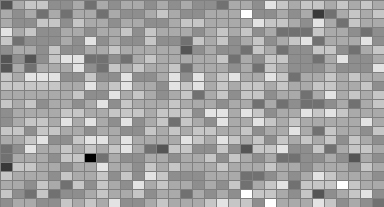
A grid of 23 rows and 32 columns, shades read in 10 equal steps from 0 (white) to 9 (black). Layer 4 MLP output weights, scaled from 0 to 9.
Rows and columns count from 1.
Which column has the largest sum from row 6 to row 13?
25
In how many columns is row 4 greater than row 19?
14
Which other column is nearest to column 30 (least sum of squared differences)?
24
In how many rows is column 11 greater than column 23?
10
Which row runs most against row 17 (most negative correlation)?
15
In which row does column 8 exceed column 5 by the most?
18
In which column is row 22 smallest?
21
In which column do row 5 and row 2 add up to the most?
27
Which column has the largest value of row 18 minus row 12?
8
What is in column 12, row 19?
4
